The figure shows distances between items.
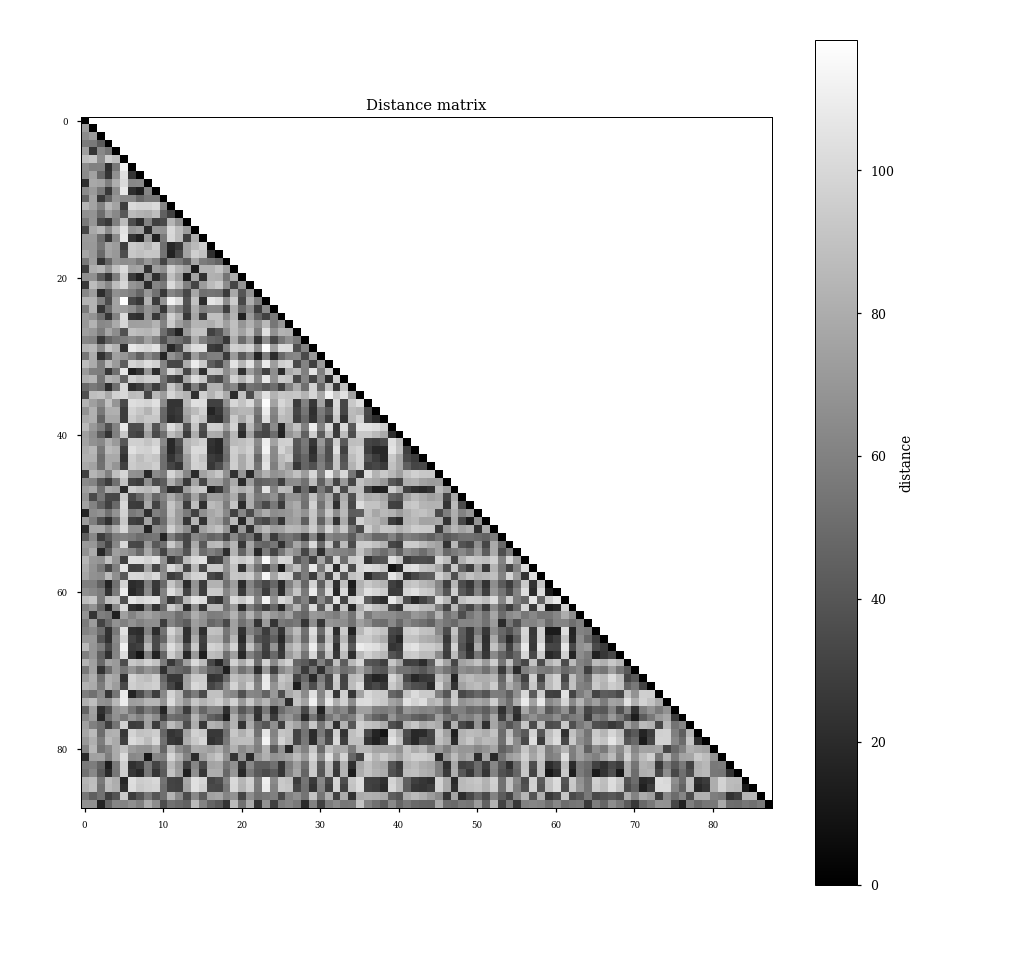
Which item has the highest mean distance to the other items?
35
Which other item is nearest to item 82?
3
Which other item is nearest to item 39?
57
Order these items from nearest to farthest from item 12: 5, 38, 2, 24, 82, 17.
38, 17, 5, 2, 24, 82
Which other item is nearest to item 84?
85
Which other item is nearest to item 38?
78
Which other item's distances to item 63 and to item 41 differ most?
4
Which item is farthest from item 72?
23
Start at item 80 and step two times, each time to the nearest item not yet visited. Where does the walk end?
74
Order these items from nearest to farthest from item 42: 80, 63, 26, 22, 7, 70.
70, 22, 63, 80, 26, 7
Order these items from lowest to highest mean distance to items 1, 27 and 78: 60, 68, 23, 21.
68, 60, 21, 23
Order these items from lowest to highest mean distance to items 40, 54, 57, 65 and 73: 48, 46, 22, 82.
82, 46, 48, 22
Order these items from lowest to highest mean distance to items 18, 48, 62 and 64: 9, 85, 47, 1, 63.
9, 63, 1, 47, 85
